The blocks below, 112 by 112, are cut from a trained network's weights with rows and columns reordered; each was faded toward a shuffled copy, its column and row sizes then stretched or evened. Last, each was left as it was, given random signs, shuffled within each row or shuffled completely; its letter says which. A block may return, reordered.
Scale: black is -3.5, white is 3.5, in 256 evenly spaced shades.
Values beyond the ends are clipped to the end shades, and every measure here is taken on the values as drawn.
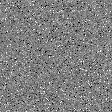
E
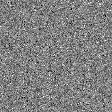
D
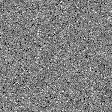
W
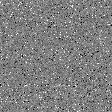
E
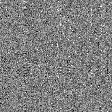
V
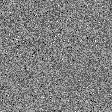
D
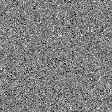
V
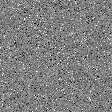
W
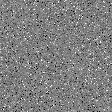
W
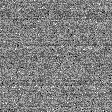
E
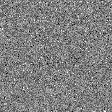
D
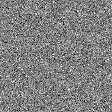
D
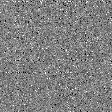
D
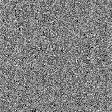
V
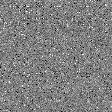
V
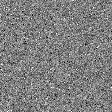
D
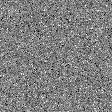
W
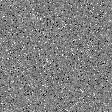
W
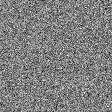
W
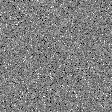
W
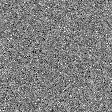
W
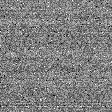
E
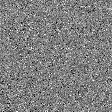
E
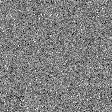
E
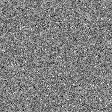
E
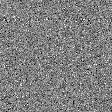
E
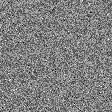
W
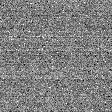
E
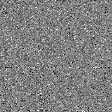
D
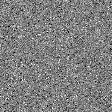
D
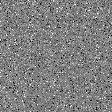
D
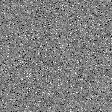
E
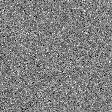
E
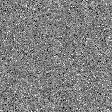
E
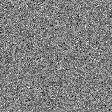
D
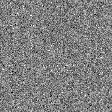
V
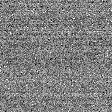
V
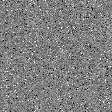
V
